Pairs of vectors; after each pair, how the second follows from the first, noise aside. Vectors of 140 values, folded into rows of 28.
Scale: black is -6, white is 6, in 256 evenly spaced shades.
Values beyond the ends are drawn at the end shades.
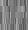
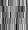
negated, scaled up.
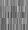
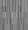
reversed, negated, shrunk.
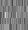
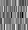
reversed, negated, scaled up.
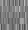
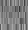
negated.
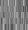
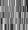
scaled up.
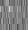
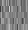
sign-scrambled.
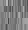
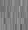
reversed, negated, shrunk.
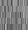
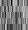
scaled up.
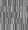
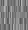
wrapped around.
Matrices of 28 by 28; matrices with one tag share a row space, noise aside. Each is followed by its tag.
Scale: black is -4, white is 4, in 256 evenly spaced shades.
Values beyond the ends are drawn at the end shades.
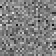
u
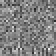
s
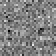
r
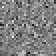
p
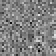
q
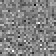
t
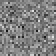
u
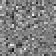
p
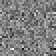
u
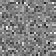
u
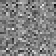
p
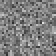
q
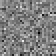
q
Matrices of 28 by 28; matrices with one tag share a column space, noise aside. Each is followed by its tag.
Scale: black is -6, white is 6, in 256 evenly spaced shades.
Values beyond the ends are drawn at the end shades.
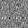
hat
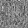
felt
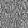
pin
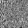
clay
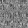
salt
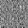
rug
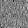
pin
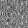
felt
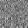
rug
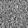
rug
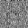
felt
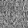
felt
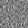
rug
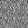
hat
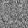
clay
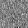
pin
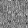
felt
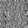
felt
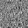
pin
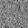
rug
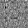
hat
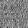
pin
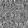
salt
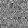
hat
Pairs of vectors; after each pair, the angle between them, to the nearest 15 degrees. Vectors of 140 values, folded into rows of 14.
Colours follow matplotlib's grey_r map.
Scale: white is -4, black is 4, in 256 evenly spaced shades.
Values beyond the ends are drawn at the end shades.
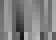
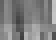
30 degrees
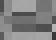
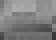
60 degrees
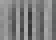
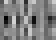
120 degrees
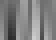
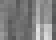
60 degrees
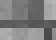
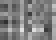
75 degrees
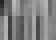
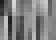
15 degrees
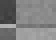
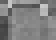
90 degrees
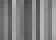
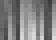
90 degrees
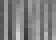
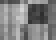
75 degrees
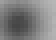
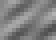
90 degrees
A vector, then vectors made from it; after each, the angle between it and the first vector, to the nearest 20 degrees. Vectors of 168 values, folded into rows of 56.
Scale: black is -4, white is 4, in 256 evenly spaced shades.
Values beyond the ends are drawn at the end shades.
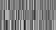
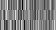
40 degrees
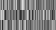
100 degrees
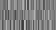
140 degrees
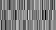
80 degrees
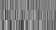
140 degrees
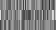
100 degrees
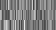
140 degrees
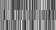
60 degrees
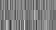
140 degrees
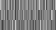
120 degrees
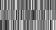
60 degrees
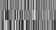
160 degrees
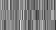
100 degrees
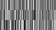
20 degrees
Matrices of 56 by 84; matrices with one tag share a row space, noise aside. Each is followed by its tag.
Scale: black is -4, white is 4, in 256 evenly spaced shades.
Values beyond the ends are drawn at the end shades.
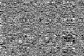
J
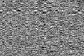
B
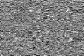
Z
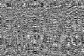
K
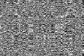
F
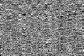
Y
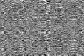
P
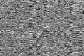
Z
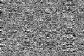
J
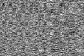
B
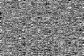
Y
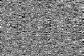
Y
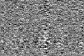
P
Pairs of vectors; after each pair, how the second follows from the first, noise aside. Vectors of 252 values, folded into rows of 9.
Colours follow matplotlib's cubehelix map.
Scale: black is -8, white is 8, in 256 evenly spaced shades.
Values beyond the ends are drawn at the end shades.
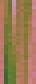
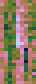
wrapped around, negated, scaled up.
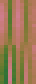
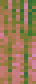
reversed.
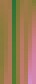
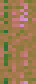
wrapped around, partly zeroed.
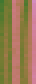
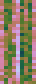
wrapped around, scaled up.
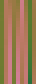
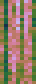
reversed, scaled up.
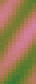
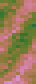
negated.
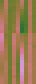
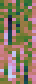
wrapped around, negated, scaled up.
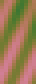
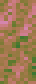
wrapped around, partly zeroed.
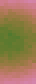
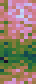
wrapped around, negated, scaled up.
